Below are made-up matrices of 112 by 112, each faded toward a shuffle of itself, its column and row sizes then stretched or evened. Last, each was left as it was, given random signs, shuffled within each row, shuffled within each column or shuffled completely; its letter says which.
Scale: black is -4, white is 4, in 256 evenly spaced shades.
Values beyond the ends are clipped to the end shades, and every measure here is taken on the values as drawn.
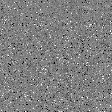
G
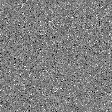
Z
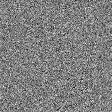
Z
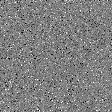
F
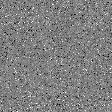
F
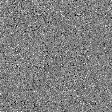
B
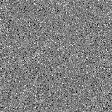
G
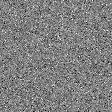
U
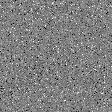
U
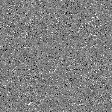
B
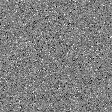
U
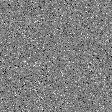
U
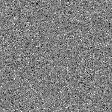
Z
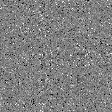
G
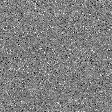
F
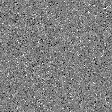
Z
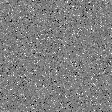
U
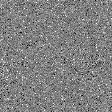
B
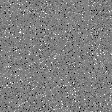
G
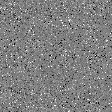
B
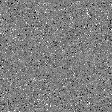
B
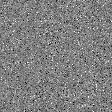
Z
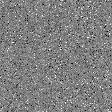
Z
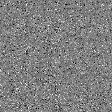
G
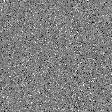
Z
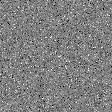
U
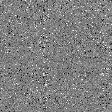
G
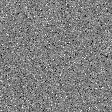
U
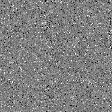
G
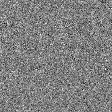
F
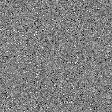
G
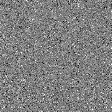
G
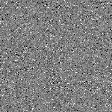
G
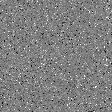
U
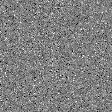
Z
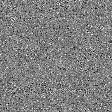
F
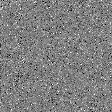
Z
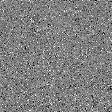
G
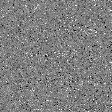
B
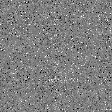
B
